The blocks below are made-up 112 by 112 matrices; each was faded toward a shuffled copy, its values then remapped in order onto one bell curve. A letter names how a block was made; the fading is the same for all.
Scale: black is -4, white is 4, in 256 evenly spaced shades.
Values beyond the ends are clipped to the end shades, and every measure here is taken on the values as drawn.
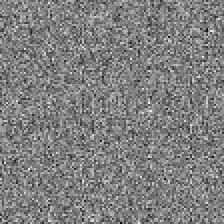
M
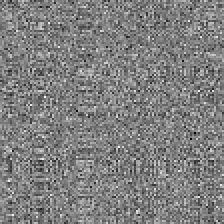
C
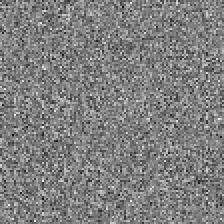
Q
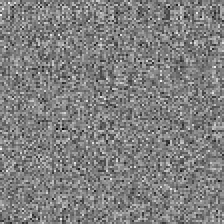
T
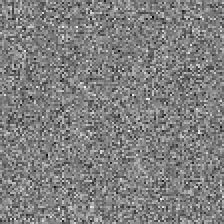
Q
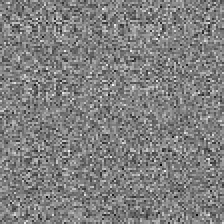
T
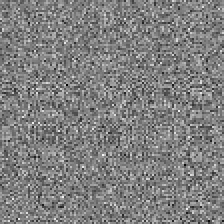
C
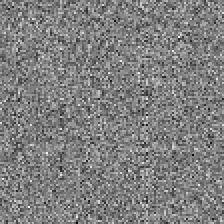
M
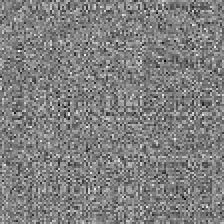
C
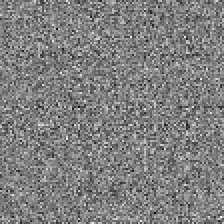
Q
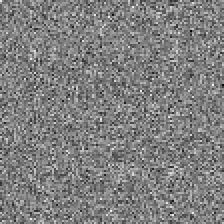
M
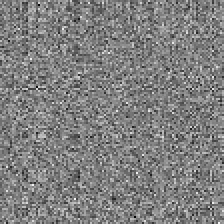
T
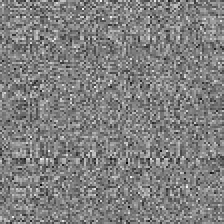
C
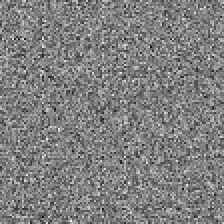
Q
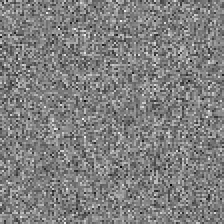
Q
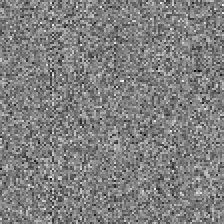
M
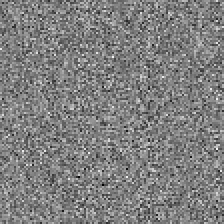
M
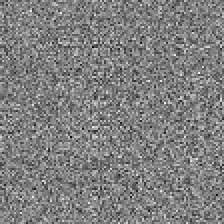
T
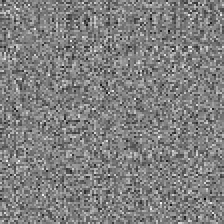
T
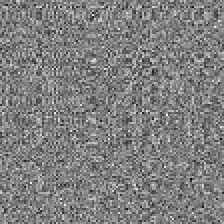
C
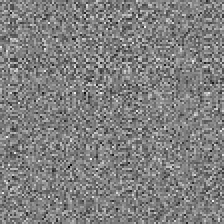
C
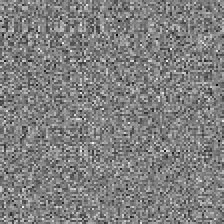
C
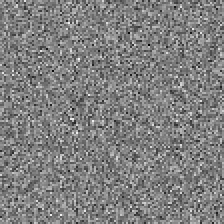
M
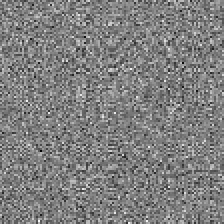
C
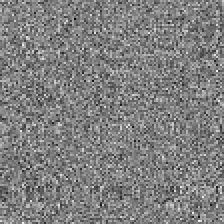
T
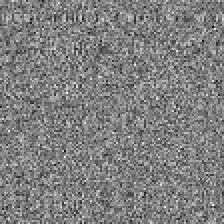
T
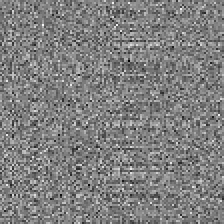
C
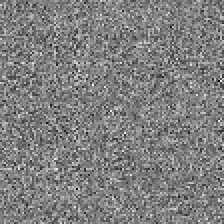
Q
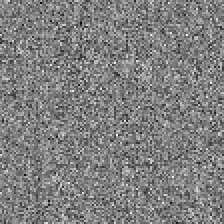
M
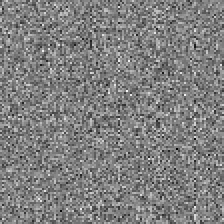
M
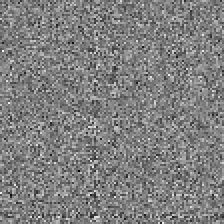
Q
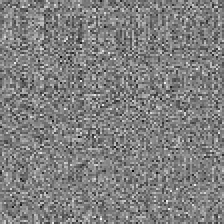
C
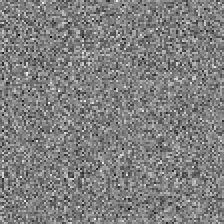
T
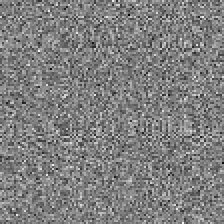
C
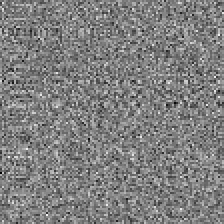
T
